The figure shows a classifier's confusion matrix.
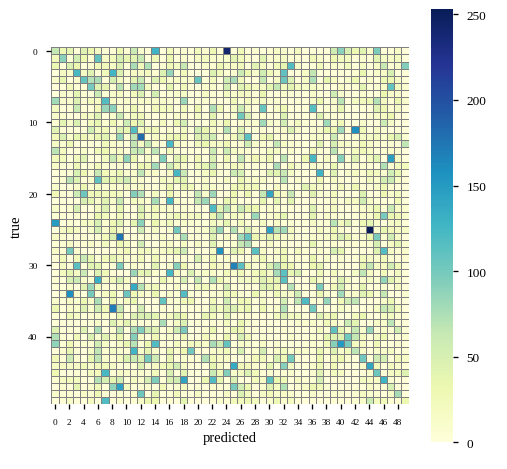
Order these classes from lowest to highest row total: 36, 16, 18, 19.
19, 16, 18, 36
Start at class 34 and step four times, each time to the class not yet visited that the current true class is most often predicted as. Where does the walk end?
42
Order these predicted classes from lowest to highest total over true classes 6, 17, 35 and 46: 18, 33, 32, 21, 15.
33, 21, 15, 32, 18
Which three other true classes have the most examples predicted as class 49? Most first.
2, 13, 45
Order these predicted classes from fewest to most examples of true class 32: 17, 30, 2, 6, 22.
17, 30, 2, 22, 6
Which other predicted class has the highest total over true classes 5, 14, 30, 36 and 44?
25
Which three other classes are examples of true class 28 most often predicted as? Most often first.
23, 46, 2
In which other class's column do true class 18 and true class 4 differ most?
20
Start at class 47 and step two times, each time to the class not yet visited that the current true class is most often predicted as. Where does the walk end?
26
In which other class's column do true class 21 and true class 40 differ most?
16
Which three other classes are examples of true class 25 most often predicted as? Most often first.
44, 30, 17
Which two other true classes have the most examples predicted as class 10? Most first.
34, 15
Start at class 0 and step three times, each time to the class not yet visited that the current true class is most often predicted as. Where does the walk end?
27
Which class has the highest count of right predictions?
12
